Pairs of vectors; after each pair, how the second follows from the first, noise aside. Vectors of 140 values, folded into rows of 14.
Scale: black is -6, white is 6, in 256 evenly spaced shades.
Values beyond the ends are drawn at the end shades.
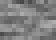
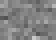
reversed, negated, partly zeroed.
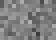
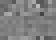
wrapped around, partly zeroed.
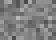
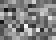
wrapped around, negated, scaled up.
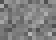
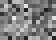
reversed, scaled up.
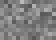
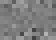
reversed, negated, partly zeroed.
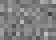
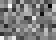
reversed, scaled up.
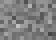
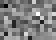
reversed, scaled up.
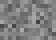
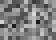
scaled up.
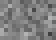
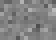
wrapped around, partly zeroed.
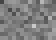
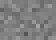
wrapped around, negated, shrunk.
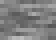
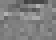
reversed, negated, partly zeroed.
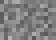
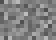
copied.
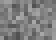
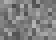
copied.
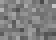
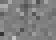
reversed, negated, partly zeroed.
